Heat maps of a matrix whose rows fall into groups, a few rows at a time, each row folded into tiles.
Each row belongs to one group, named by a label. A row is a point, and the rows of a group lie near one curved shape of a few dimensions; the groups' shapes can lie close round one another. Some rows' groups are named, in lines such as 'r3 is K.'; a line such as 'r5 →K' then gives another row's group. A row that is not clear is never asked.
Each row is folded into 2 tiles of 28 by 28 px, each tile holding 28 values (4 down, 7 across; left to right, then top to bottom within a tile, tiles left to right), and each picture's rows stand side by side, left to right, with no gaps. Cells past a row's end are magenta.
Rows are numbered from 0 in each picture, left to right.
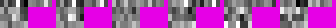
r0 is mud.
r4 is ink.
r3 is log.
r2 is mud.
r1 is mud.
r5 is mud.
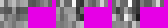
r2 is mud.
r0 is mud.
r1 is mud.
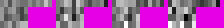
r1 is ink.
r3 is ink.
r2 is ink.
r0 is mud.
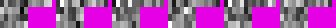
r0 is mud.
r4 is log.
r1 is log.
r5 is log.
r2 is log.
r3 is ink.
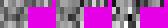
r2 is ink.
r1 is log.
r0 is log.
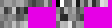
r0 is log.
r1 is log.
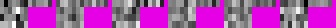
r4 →ink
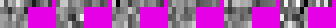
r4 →mud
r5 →log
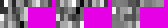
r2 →mud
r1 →log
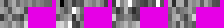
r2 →log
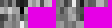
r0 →mud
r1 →mud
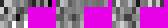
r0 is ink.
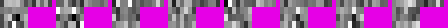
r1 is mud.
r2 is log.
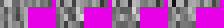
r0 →log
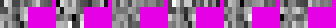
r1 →ink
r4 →log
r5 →mud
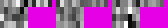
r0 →log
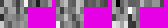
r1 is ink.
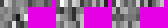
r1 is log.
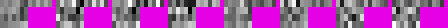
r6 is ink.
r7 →ink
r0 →mud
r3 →mud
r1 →log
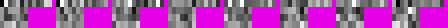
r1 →log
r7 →ink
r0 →log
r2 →log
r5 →mud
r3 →log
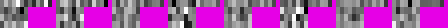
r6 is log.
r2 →mud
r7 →ink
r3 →ink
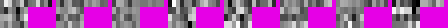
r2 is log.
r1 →mud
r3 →log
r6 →ink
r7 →mud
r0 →log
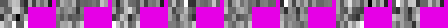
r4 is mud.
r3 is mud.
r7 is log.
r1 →log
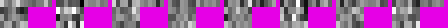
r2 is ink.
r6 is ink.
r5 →mud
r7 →mud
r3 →mud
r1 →mud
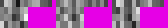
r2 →log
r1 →ink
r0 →log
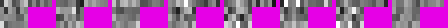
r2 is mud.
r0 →log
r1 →mud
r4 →ink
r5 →log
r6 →ink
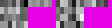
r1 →log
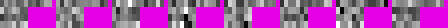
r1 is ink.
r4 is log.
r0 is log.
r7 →mud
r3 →ink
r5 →log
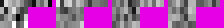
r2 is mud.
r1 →mud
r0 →ink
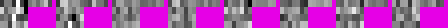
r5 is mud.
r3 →log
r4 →mud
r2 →log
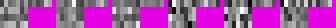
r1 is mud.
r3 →log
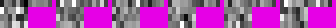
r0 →mud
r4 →ink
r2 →log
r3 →ink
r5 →log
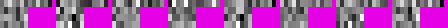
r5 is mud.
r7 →log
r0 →log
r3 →log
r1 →ink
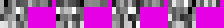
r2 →mud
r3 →log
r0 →ink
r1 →mud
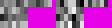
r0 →log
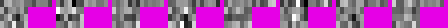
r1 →mud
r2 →mud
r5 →mud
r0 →ink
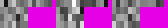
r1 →mud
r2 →ink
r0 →ink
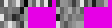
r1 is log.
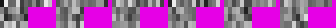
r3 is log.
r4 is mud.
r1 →mud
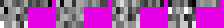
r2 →ink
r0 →ink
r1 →ink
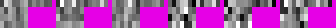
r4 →ink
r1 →log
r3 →ink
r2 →mud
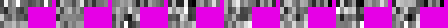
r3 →mud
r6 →mud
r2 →ink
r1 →log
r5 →ink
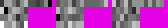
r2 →mud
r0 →ink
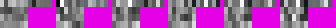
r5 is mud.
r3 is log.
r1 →log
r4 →mud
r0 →mud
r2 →log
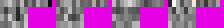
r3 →log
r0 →log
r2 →mud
